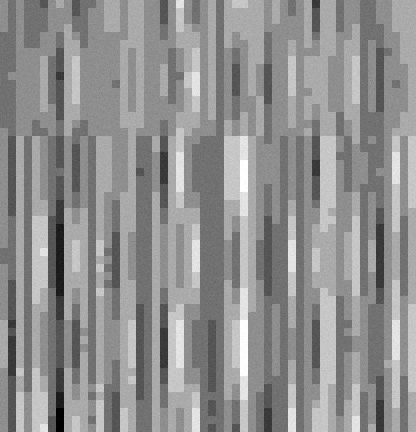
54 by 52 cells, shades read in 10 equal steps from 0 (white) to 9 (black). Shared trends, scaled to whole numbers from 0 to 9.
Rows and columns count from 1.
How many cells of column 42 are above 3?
7
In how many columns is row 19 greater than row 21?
4
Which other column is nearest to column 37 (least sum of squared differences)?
45
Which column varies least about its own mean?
28
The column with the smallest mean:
31
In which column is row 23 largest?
21
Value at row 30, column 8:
8
